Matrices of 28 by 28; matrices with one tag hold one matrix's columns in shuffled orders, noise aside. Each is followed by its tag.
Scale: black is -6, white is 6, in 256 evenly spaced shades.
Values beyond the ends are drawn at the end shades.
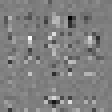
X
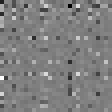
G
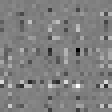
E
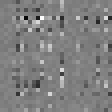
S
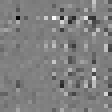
S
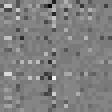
G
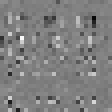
X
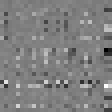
E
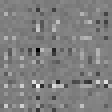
E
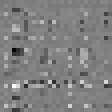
E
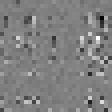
X
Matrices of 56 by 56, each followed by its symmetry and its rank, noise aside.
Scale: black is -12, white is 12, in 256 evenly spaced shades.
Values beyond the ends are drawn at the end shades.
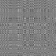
antisymmetric, rank two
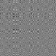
no symmetry, rank two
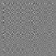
no symmetry, rank two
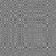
symmetric, rank two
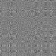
antisymmetric, rank four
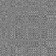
symmetric, rank three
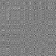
symmetric, rank four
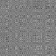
no symmetry, rank four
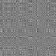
antisymmetric, rank two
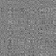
antisymmetric, rank four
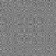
antisymmetric, rank four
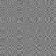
antisymmetric, rank two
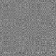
no symmetry, rank four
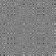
symmetric, rank two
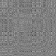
symmetric, rank three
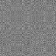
no symmetry, rank four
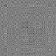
symmetric, rank four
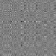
no symmetry, rank three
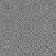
symmetric, rank two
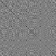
symmetric, rank four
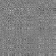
no symmetry, rank four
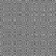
antisymmetric, rank two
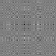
symmetric, rank two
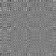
antisymmetric, rank two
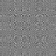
no symmetry, rank three
